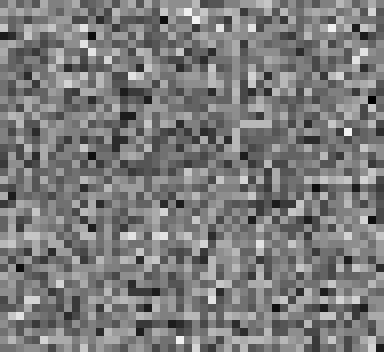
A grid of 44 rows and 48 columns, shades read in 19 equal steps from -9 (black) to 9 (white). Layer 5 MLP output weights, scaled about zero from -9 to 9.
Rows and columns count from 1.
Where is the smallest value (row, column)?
13, 47
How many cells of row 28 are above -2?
31
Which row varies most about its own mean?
4
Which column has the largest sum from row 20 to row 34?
46
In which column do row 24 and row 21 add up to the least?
11
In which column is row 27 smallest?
33
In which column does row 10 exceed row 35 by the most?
32
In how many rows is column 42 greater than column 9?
20
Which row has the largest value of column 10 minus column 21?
26
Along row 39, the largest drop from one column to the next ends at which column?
35
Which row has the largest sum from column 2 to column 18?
30
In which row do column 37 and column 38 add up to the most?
27
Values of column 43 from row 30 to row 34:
2 0 -3 1 4
